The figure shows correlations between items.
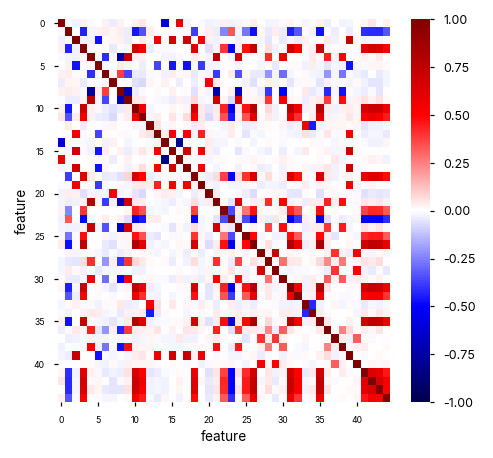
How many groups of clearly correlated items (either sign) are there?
7
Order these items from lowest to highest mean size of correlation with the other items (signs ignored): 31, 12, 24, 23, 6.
12, 6, 24, 23, 31
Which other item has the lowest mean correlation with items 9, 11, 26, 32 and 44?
23
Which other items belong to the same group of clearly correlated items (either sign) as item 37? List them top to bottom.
27, 29, 40
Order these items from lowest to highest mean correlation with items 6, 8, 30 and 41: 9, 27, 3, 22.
9, 27, 22, 3
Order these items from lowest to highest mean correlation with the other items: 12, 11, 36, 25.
12, 36, 25, 11
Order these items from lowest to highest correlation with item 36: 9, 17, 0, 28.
0, 17, 28, 9
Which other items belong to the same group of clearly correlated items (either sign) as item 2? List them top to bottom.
5, 13, 15, 17, 19, 39
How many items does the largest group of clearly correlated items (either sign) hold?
16
